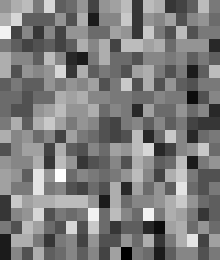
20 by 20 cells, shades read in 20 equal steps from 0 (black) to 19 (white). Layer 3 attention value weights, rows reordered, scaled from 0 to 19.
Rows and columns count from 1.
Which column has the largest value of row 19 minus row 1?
18
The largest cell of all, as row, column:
14, 6
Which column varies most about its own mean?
1
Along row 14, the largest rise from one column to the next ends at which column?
4
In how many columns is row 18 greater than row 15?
8
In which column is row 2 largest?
2
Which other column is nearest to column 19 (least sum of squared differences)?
10
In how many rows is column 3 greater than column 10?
14
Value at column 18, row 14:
9
